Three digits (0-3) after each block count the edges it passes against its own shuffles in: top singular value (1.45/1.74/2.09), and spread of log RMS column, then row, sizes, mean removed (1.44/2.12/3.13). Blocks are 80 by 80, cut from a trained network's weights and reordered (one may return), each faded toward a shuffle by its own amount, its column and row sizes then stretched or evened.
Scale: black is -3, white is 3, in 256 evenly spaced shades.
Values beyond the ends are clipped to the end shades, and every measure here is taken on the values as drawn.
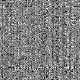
2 1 2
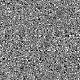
1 0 1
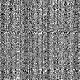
3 0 2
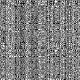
3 1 2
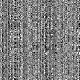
3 2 0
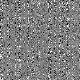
0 3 1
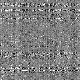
2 0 3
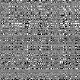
2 2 3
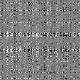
3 2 3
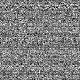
2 0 1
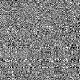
2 1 2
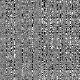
2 3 1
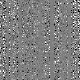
0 3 1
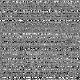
2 1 3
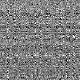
2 2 2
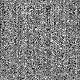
1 0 1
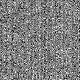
1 1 0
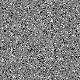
0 1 1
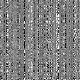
3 3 2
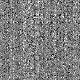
1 1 1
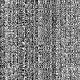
3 1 0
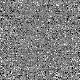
0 1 1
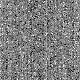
1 1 0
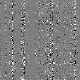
1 3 2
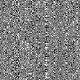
2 2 0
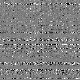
1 1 3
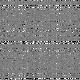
2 0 3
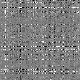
2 2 3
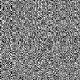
3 2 0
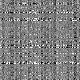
3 0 3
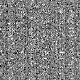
1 1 1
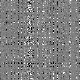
1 3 2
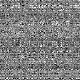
2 1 2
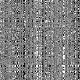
3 3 2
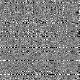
2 1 3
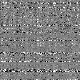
1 0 3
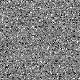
0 0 1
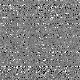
0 1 3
